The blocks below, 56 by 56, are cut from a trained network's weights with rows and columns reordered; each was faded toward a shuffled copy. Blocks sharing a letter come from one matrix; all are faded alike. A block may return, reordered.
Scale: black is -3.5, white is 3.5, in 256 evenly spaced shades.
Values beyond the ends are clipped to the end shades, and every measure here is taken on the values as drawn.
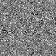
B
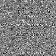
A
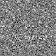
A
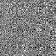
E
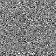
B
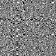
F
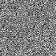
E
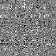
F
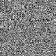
E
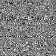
B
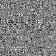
B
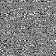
A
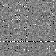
F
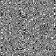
F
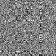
E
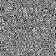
A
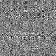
A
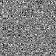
B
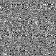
B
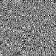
A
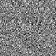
E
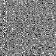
F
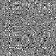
F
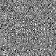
E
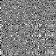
F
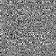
A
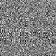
E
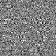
A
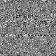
B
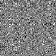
E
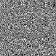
E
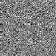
E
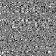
A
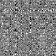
F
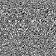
A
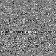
B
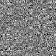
E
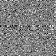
A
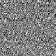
E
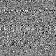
B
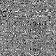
B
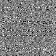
B
